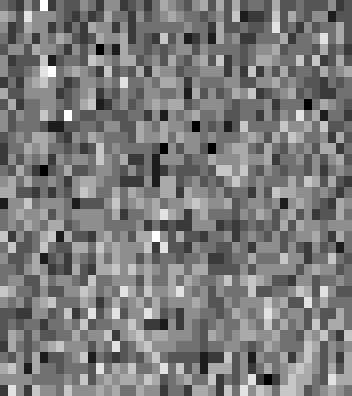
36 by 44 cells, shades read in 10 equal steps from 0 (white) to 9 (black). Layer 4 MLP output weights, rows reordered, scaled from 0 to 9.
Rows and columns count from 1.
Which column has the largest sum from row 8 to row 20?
44
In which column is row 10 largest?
39
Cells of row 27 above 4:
20
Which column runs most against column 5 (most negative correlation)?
28
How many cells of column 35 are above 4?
20
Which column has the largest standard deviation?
21
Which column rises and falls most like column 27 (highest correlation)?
2
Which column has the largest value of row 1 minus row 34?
13
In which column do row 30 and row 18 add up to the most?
23
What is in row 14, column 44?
5
